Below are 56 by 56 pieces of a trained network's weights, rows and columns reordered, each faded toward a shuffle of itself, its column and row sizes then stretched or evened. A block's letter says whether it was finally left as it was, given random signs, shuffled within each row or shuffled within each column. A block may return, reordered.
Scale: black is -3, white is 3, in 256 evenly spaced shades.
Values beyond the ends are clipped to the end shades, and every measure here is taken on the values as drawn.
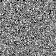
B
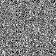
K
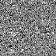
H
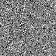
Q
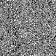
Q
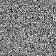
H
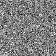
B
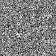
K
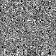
H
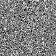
Q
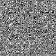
H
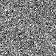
Q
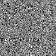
K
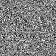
B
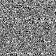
B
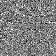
B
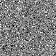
B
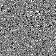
K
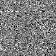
K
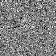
B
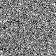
B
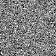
Q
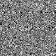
K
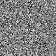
Q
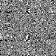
H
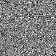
B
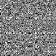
H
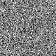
Q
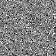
K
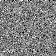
B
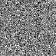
H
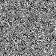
B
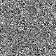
K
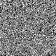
B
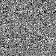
K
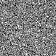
B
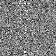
K
